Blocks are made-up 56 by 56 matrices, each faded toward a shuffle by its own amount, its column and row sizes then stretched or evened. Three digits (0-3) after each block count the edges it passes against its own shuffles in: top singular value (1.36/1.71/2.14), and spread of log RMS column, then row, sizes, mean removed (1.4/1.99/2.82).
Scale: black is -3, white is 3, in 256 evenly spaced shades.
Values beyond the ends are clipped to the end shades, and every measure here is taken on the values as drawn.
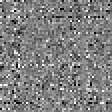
0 2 2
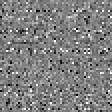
1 1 2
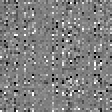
0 3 2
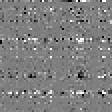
2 2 3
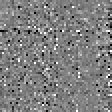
0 2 1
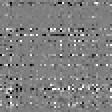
1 2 3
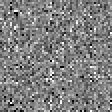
1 2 1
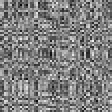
3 2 1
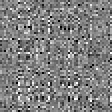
3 2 1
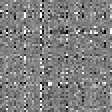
3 3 2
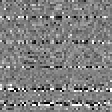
3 0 3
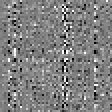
3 3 1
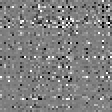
2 2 3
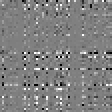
3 3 3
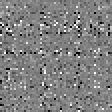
0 2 2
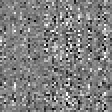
0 3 2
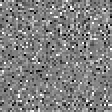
2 0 1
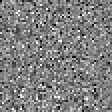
1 1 0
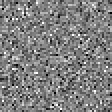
1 0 0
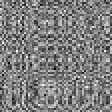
3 1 0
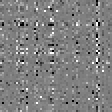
3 3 1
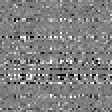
3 1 3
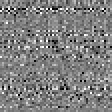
3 0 3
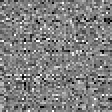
2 1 2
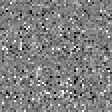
0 1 1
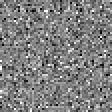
0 1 1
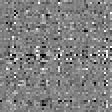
2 2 2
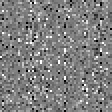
1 2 0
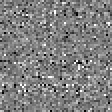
0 1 2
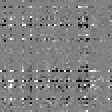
3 2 3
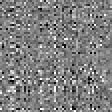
3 2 2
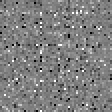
0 2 1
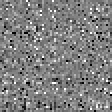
1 1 1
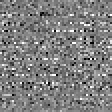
0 1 3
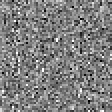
0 2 0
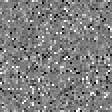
1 0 1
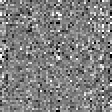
2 2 1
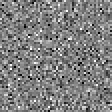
2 0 0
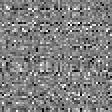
3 0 2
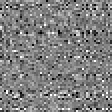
3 1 2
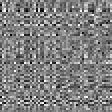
3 1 3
